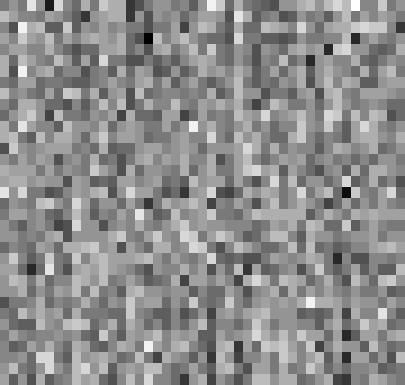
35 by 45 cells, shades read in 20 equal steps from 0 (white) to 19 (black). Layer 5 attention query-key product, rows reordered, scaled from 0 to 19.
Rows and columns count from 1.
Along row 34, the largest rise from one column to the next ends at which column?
13
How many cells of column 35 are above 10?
8
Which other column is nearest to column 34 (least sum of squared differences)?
41
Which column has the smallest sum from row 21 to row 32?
9
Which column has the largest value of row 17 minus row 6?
12
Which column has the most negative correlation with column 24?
26
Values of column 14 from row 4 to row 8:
6 6 10 6 9
